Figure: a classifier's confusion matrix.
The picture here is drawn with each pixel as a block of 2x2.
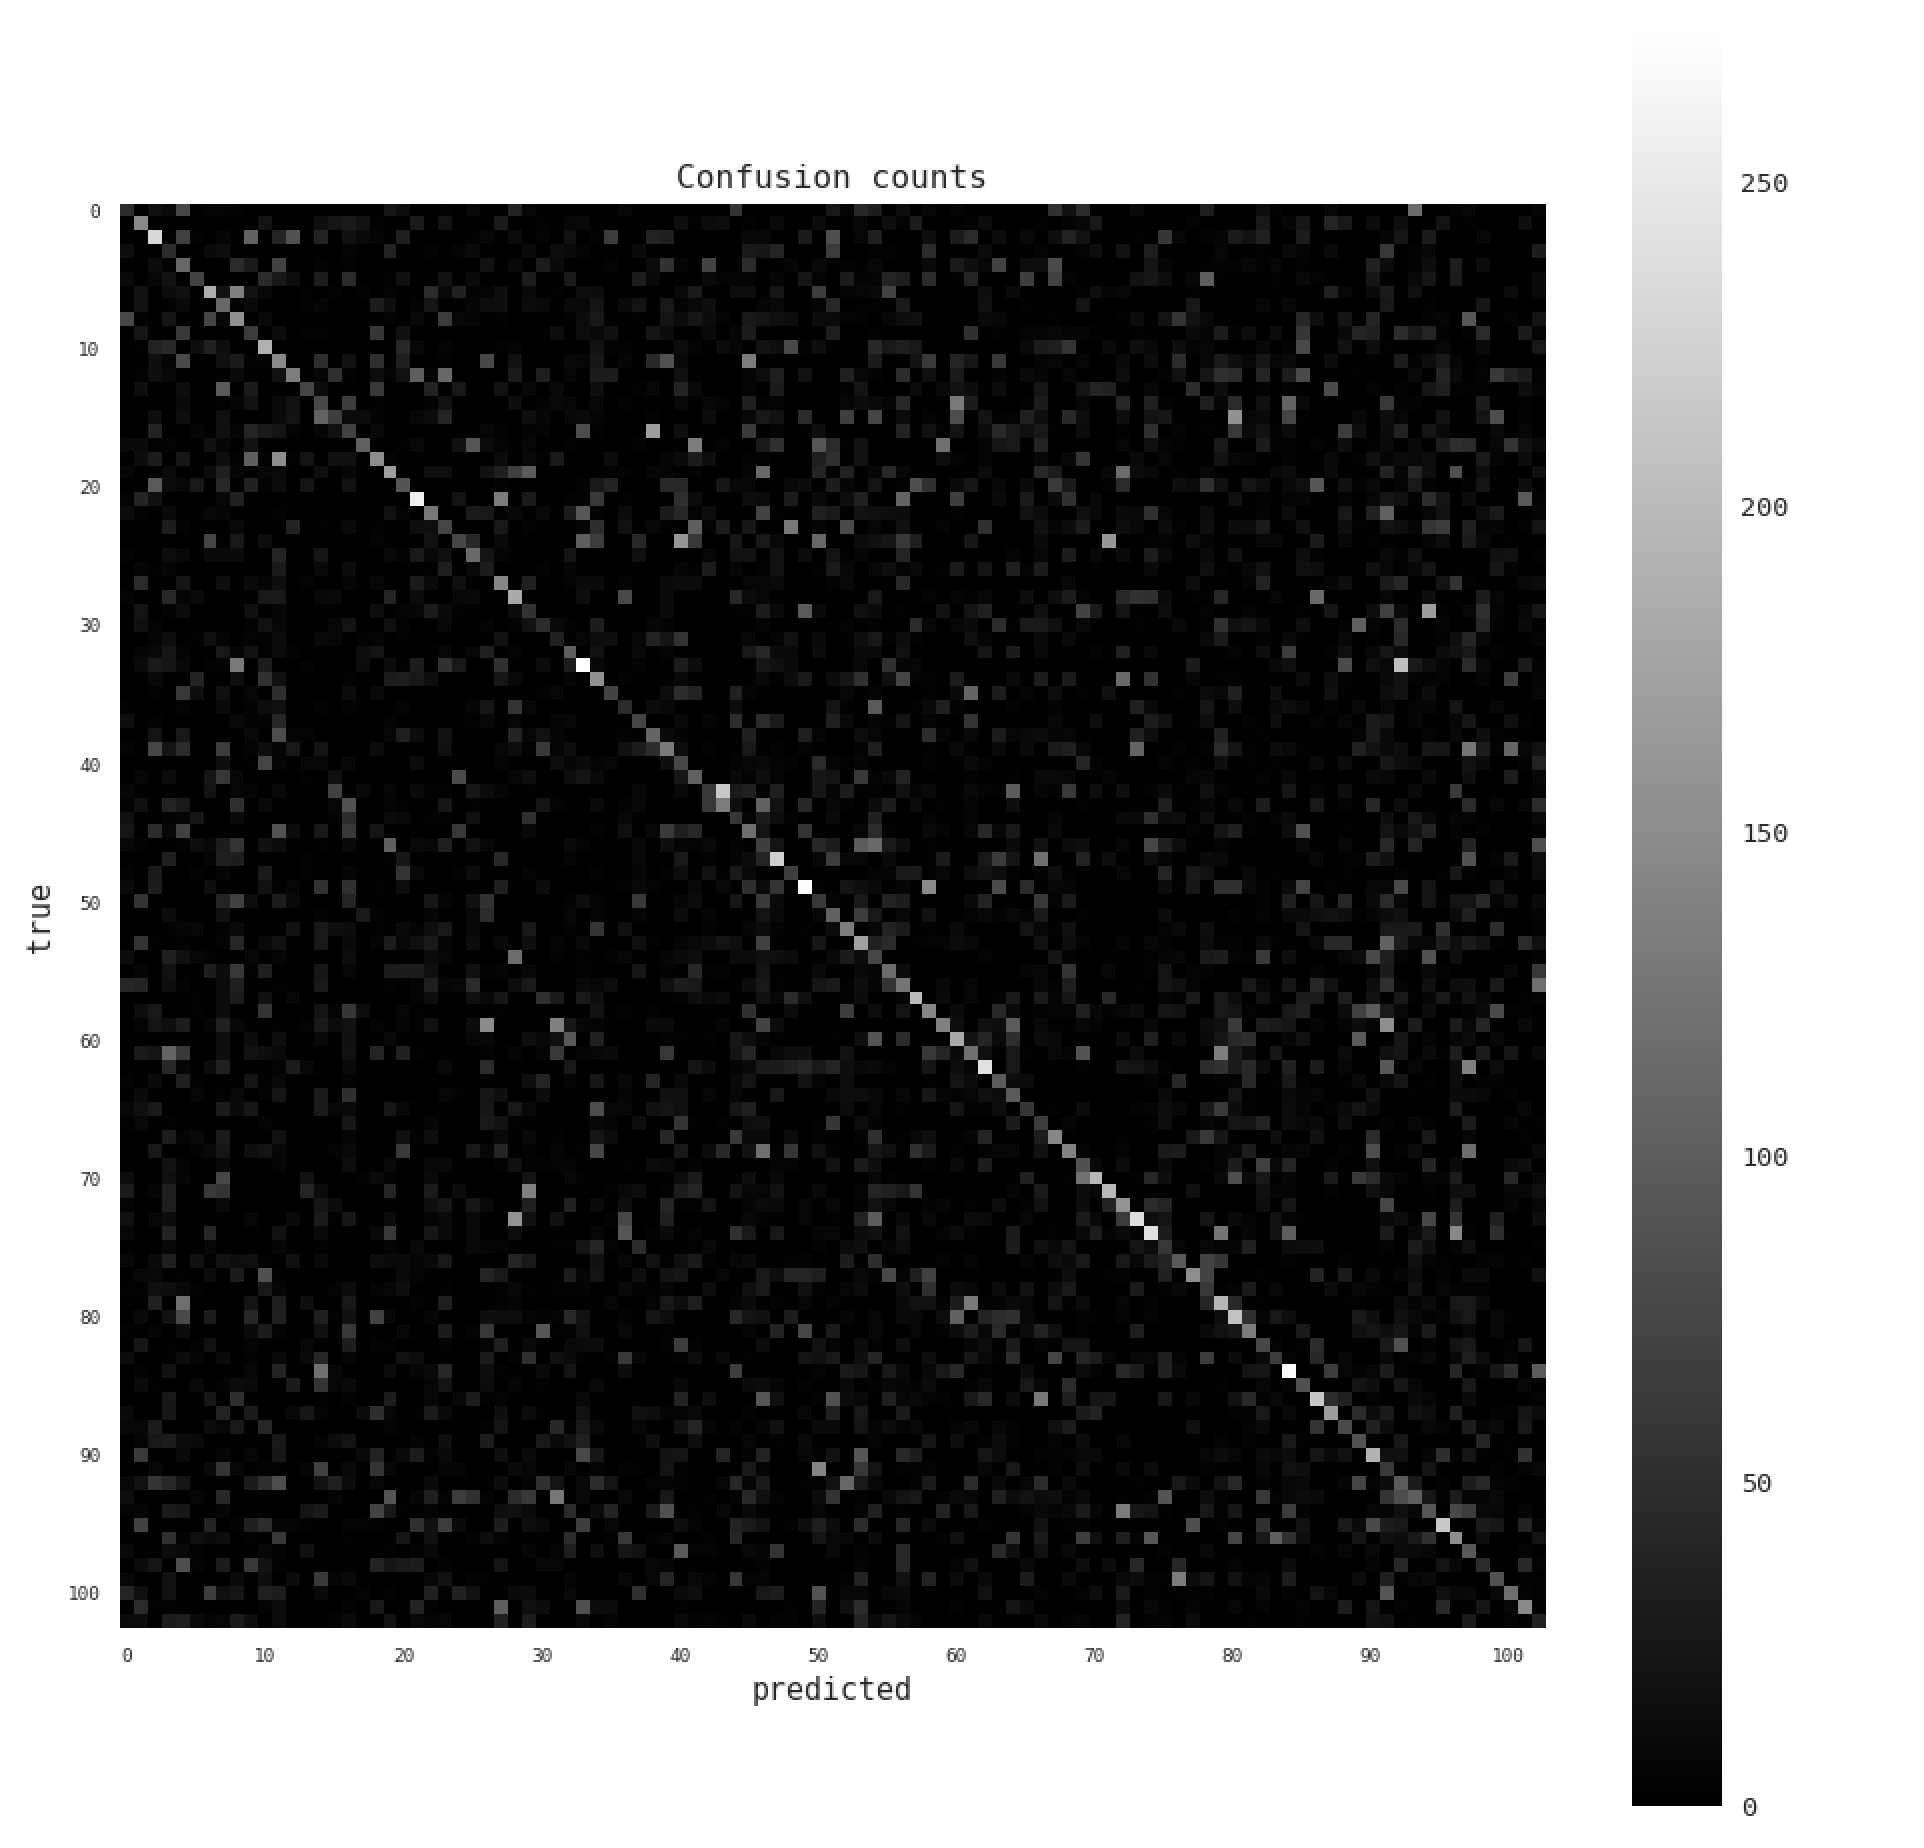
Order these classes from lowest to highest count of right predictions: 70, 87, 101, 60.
101, 87, 60, 70
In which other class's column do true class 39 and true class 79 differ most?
61
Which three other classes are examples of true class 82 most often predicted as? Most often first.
92, 40, 86
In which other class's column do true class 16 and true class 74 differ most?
38
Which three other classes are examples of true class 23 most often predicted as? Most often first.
48, 41, 52
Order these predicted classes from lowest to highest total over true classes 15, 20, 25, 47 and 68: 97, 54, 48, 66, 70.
70, 48, 54, 66, 97
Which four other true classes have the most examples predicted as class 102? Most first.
56, 84, 46, 55
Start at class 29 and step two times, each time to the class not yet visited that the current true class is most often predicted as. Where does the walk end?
72
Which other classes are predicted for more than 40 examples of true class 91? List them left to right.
7, 14, 18, 50, 53
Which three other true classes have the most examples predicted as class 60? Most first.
14, 80, 15
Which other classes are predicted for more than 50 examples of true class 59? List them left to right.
26, 31, 46, 64, 80, 91
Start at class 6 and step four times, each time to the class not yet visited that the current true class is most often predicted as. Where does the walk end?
10
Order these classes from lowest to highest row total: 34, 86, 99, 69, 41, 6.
69, 41, 99, 6, 34, 86
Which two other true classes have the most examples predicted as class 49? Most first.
29, 81
